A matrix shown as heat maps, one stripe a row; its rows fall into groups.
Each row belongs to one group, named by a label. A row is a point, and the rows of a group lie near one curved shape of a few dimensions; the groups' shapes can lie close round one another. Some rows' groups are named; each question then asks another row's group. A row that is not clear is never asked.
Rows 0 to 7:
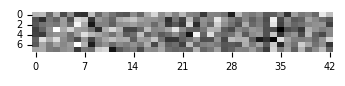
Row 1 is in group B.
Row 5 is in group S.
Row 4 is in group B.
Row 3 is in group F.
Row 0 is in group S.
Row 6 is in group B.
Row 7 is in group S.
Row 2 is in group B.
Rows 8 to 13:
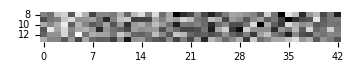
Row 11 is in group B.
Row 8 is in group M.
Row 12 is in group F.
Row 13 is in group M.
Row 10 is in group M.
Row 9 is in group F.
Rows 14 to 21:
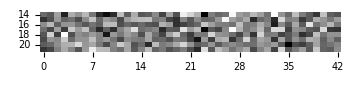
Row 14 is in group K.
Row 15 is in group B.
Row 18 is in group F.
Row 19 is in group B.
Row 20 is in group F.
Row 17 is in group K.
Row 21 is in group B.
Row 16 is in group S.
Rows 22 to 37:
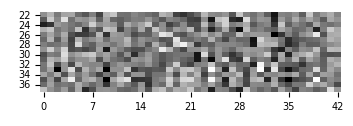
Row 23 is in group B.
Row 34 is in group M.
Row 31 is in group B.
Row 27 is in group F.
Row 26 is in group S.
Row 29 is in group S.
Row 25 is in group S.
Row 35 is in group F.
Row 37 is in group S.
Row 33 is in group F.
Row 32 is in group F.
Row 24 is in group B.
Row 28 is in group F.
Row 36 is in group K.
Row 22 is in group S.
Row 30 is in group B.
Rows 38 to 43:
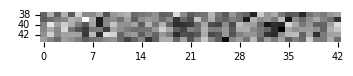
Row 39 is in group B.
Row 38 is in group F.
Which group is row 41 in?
S
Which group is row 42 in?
S
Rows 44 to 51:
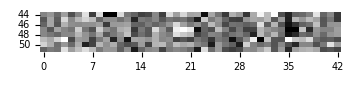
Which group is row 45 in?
B
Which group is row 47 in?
F
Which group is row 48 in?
F
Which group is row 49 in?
M
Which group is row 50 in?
S
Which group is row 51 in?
B
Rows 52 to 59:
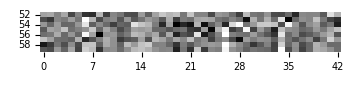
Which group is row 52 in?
S
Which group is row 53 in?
B
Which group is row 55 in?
B
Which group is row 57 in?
S
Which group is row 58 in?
B
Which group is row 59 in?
B
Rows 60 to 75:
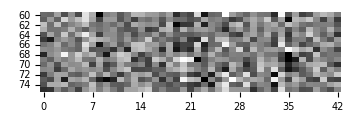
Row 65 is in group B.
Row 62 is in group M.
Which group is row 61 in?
B
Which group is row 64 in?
B
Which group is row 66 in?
B
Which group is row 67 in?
M
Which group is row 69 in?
F
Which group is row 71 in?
F
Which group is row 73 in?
K
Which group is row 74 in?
B
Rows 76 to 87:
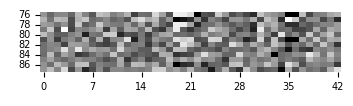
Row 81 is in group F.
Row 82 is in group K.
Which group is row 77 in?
M
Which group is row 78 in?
F
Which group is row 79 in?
F
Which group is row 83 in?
F
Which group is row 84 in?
S
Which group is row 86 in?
M
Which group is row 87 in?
S
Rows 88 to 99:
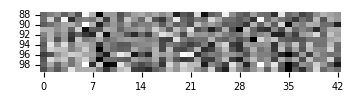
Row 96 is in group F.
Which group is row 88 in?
B
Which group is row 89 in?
F
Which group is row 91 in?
S
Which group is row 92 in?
S
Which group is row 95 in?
B
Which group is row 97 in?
B
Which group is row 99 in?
F
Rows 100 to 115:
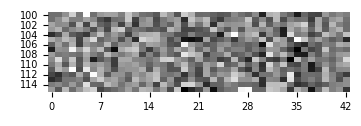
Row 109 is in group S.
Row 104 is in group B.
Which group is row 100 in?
F
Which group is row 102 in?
M
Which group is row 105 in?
M
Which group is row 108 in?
F
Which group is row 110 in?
F
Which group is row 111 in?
F
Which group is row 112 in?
B
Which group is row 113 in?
B
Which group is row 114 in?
F
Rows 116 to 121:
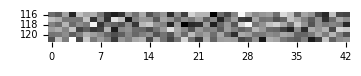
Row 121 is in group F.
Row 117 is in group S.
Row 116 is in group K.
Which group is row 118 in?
M
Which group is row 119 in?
S
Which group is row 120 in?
K
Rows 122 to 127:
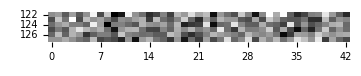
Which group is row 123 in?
F
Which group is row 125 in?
F
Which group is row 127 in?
M
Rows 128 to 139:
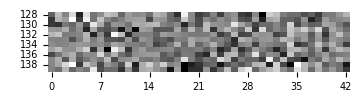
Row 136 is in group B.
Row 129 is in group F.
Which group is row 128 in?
F
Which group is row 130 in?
B
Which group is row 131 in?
M
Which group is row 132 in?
S
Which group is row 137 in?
F
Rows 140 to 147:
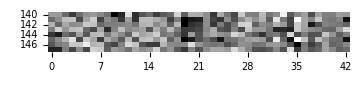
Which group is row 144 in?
B
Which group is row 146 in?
F
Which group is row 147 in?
B
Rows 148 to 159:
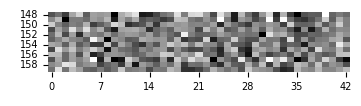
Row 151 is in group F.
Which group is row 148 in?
F
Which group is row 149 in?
F
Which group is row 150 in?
S
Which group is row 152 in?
F
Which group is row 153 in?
B
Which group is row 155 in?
B
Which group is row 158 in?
M
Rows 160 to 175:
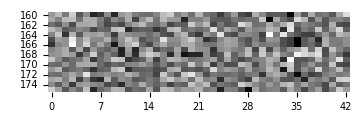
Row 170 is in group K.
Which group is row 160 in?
S
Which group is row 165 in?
F
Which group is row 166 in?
F
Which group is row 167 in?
M
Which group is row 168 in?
M
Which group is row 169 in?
S
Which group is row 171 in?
S
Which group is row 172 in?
F
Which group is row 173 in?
S
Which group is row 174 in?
K
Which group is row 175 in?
S
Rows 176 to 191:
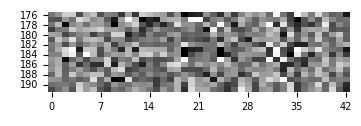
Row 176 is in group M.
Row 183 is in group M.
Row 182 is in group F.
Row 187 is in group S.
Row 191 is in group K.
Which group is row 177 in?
F
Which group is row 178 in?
F
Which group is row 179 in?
B
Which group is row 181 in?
B
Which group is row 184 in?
M
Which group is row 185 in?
F
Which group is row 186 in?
S
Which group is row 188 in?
B
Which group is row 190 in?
K
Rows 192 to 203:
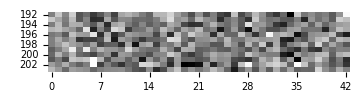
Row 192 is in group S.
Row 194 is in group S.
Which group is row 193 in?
S
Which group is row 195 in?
S
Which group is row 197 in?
S
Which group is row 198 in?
M
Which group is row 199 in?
F
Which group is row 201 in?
B
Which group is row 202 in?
M
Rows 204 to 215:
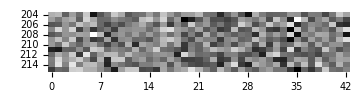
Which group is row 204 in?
S
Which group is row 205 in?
M
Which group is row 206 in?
K
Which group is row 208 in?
B
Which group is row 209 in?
S
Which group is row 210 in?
M
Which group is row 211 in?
B
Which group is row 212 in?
F
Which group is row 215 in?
F
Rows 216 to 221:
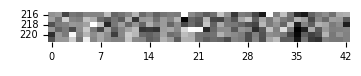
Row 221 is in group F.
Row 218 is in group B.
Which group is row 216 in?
F
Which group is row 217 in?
M
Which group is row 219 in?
F
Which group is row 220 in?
F
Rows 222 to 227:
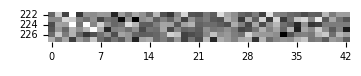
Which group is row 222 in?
F
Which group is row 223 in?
M
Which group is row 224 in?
F
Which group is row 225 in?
B
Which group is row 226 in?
S
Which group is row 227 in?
M
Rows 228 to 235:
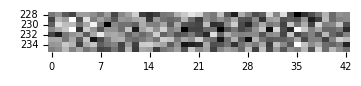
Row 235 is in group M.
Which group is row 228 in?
F
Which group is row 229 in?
F
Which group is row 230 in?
B
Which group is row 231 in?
M
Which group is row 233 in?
S
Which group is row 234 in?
M
